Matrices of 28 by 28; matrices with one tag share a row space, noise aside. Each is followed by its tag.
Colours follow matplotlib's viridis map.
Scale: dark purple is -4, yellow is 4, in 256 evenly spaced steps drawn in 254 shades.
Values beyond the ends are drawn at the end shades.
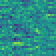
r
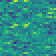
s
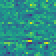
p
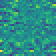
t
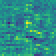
p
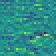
p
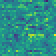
p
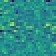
t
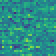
r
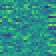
s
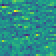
r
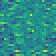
t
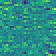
s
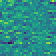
s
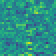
p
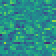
t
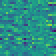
s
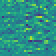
p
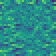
t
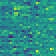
r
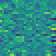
t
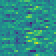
p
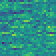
r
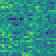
r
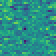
s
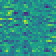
s
